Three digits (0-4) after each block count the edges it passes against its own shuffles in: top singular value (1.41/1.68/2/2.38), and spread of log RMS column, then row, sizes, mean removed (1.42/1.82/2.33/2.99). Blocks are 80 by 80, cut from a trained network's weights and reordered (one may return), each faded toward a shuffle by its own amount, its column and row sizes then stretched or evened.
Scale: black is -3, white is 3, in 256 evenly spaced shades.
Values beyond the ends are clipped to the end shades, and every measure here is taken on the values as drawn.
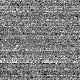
3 1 2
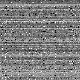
4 1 1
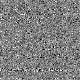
0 0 3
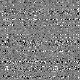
2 2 4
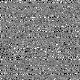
1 0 4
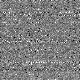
0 1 3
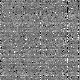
2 3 0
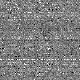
2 2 2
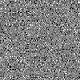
3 0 2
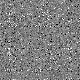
0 1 2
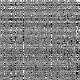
4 4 0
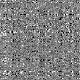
2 0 3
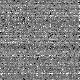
2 1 2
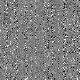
0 4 0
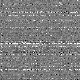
3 1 4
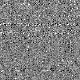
0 1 3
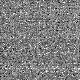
0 0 1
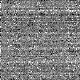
3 3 0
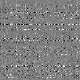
2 1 4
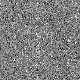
0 1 0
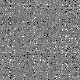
0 3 1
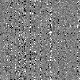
1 4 1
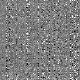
0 4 1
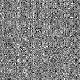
2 0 1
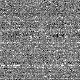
2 1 2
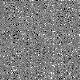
0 2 2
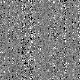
0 4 1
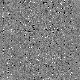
0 2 1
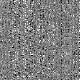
1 3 0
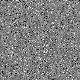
0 0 0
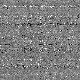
1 1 3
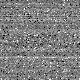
1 0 1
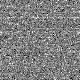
0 0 0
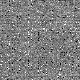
0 3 0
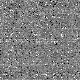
0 1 1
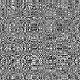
4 2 4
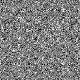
2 0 2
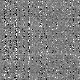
1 4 0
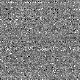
0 2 3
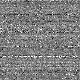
2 0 3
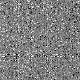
1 1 2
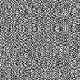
4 2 0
